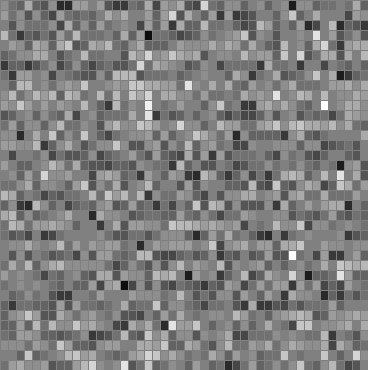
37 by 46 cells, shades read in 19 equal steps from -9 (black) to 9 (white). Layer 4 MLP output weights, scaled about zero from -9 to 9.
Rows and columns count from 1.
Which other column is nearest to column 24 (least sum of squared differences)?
46
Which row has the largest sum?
10
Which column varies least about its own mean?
1
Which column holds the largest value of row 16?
24
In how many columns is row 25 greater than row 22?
33
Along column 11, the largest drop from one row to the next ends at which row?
15
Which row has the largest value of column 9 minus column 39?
3
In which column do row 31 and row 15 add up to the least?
31
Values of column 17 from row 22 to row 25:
-3 2 -1 0
